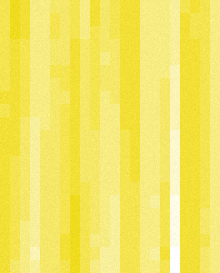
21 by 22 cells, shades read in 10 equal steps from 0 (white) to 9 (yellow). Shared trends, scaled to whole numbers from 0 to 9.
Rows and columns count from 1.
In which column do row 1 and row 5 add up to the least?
18
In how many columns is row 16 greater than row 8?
5
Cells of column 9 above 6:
7
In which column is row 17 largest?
8
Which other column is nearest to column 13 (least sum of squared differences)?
14
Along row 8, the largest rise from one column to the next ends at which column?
19
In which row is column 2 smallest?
21
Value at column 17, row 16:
7
